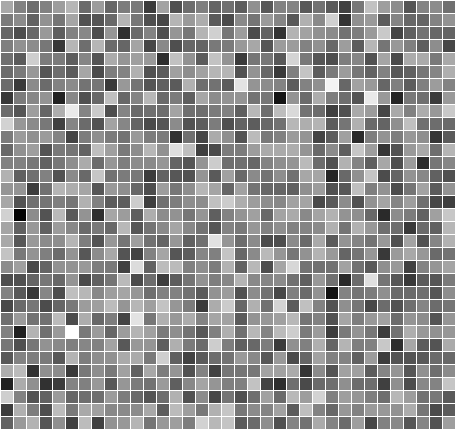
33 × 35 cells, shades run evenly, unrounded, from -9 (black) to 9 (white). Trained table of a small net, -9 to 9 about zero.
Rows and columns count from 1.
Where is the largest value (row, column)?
26, 6
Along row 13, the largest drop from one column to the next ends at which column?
33
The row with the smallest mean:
22
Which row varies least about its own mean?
18
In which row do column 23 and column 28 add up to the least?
28
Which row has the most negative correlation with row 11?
2
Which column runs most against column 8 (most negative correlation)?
16
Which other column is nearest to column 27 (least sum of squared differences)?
7
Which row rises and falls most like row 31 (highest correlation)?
10
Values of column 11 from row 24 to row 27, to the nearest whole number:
4 7 4 2
